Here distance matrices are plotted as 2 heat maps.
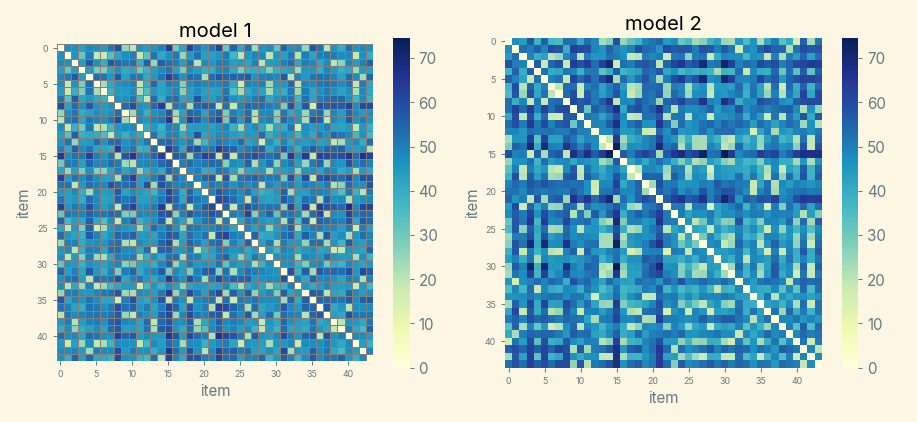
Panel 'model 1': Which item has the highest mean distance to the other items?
15
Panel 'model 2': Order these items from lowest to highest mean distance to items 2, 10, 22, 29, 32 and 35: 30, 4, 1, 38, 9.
38, 4, 30, 1, 9
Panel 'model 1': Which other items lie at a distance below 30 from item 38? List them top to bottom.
2, 13, 19, 28, 39
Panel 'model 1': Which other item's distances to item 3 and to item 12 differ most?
7
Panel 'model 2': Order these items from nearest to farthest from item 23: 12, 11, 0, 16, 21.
11, 16, 0, 12, 21
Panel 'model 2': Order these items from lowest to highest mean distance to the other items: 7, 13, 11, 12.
13, 7, 12, 11
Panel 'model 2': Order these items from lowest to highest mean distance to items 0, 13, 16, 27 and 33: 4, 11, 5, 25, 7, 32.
4, 25, 7, 32, 11, 5
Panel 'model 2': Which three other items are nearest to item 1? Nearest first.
32, 39, 8
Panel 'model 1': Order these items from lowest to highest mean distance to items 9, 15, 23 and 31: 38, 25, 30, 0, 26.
30, 0, 25, 38, 26
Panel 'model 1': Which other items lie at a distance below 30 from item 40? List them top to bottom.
21, 26, 36
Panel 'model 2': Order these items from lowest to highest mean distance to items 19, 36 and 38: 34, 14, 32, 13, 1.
34, 13, 14, 32, 1
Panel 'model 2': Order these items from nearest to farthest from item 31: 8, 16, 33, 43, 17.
16, 33, 17, 43, 8
